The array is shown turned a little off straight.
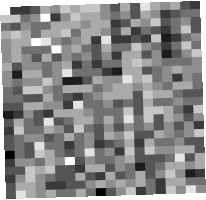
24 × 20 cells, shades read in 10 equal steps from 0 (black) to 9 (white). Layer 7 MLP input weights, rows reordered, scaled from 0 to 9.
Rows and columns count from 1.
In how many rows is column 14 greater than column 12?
10
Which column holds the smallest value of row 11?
2
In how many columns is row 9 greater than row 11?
6
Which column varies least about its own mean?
9
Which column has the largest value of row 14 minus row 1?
20
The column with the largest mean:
13
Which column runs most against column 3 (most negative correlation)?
15
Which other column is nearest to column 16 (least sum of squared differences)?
11
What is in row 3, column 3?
5
